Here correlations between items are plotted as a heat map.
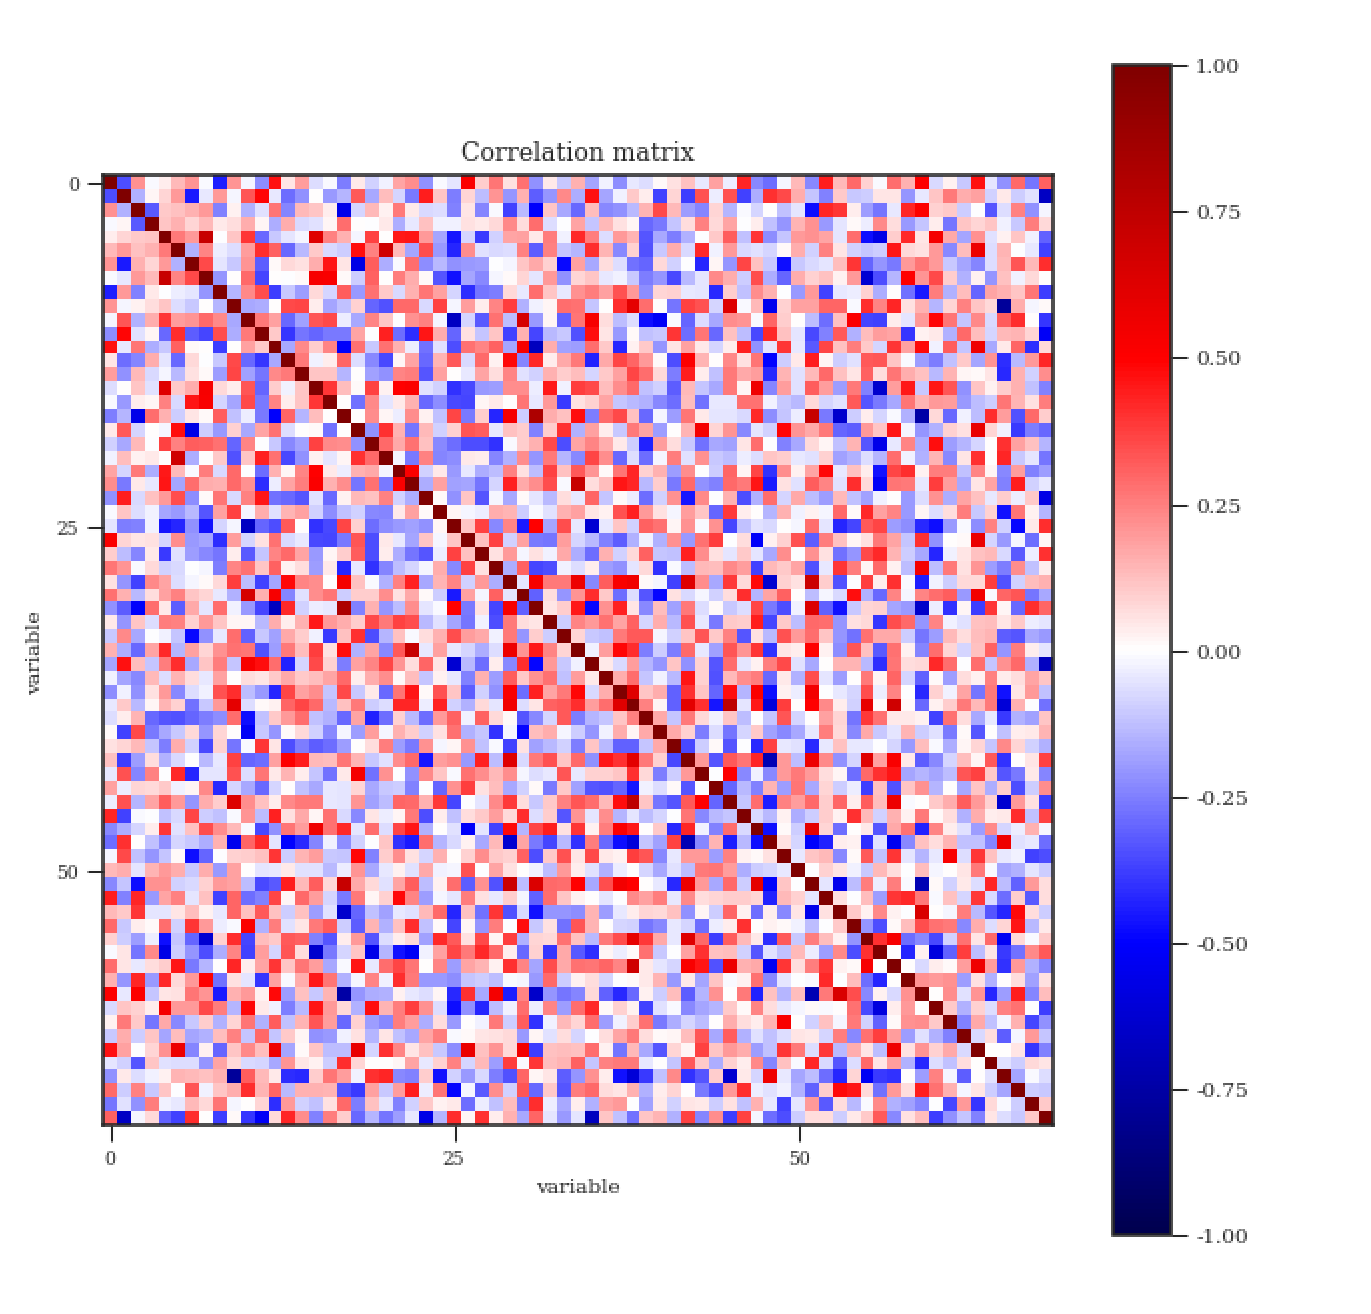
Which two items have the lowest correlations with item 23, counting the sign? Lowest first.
68, 42
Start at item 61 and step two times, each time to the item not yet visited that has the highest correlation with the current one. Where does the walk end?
18
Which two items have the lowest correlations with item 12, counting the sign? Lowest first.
31, 17
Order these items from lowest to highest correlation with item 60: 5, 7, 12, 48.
12, 48, 5, 7
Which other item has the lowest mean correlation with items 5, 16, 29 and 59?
25
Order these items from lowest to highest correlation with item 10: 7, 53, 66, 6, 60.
53, 6, 7, 66, 60
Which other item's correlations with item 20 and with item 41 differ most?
5
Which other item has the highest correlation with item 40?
2
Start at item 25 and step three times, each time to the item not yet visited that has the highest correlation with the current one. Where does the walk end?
51
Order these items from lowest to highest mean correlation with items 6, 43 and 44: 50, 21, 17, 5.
21, 17, 5, 50
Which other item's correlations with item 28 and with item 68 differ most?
1
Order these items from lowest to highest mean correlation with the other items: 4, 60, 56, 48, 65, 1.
48, 65, 56, 1, 60, 4
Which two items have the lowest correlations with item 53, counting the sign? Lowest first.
17, 51
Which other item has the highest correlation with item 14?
42
